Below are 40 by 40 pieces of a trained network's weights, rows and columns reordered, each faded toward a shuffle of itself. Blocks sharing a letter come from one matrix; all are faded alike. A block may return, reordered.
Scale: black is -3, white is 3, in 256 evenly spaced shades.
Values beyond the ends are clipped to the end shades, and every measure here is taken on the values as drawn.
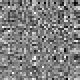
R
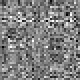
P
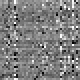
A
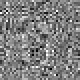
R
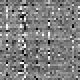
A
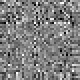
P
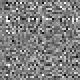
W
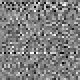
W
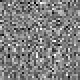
R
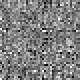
R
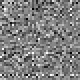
W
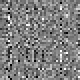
P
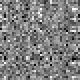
R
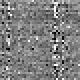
A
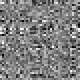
P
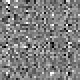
P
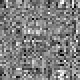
W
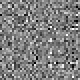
R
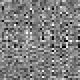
P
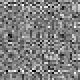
P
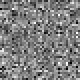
W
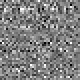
W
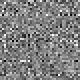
W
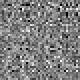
R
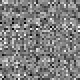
W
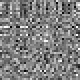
P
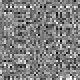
P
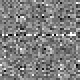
W
